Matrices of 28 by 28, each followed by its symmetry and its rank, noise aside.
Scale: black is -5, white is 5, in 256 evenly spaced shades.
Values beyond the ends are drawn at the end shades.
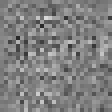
no symmetry, rank four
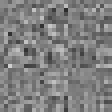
antisymmetric, rank four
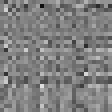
no symmetry, rank three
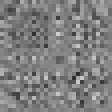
symmetric, rank five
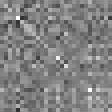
symmetric, rank four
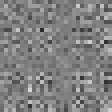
no symmetry, rank three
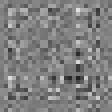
symmetric, rank three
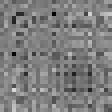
symmetric, rank three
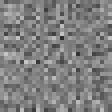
no symmetry, rank four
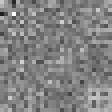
symmetric, rank five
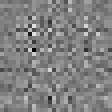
no symmetry, rank three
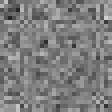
symmetric, rank five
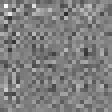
no symmetry, rank five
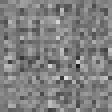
antisymmetric, rank four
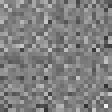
symmetric, rank four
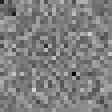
symmetric, rank five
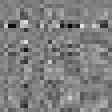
no symmetry, rank three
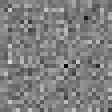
symmetric, rank five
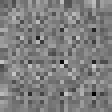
symmetric, rank four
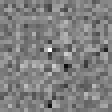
symmetric, rank four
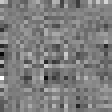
no symmetry, rank three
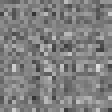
no symmetry, rank three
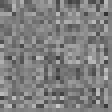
no symmetry, rank three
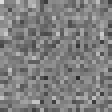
symmetric, rank five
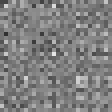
symmetric, rank three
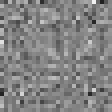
no symmetry, rank four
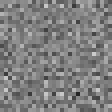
no symmetry, rank five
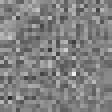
symmetric, rank five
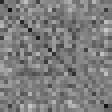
symmetric, rank five
